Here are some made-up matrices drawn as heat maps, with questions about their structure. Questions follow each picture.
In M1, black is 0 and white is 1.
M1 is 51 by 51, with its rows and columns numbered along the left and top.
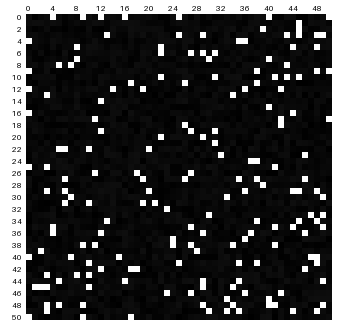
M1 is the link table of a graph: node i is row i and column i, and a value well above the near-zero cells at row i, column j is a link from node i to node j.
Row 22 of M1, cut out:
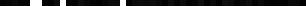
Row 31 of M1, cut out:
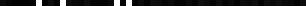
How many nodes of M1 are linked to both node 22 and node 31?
2
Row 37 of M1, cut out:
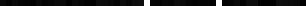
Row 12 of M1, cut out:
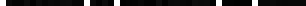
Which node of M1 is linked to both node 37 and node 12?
node 36
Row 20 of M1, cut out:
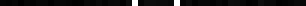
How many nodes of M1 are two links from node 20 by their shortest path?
8
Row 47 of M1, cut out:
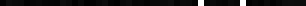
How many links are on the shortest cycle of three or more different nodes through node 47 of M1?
5
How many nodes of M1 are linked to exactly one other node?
6
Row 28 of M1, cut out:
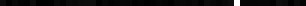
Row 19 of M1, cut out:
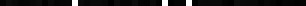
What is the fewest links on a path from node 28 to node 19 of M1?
6
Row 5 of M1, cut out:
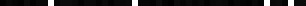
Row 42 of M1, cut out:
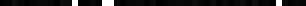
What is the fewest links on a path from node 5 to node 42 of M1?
5
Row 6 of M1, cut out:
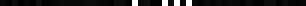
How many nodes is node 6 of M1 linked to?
4
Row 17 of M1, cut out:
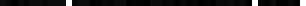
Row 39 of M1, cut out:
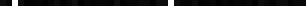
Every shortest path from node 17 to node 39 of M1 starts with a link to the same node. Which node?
node 11
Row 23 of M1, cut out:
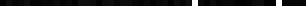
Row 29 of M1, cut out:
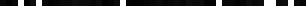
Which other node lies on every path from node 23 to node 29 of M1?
node 46
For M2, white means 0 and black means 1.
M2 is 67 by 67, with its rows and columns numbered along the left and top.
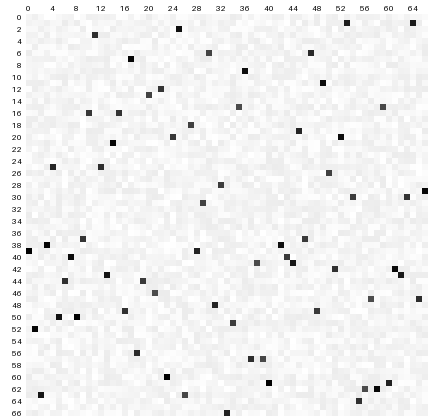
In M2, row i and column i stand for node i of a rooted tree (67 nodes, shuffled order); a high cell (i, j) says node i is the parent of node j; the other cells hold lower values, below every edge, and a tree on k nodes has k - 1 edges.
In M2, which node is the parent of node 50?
26
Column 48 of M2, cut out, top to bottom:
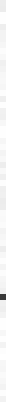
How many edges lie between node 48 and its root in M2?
5
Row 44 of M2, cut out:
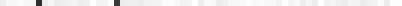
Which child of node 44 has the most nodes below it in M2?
6
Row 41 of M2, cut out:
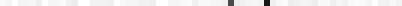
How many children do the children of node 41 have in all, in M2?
4
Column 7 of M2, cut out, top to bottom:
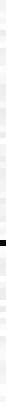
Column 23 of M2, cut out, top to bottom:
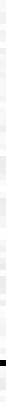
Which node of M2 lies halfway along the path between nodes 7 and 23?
61
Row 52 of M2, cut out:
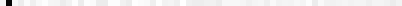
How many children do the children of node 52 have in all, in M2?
2
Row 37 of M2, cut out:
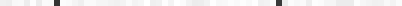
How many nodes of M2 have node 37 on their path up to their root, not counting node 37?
5
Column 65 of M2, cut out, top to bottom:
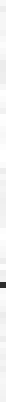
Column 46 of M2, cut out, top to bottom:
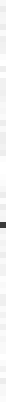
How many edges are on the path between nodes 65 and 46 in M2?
4
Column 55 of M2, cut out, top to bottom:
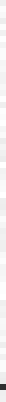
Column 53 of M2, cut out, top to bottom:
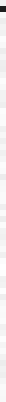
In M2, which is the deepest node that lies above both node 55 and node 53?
1
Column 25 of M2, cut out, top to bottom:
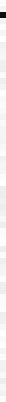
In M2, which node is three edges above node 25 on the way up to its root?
30
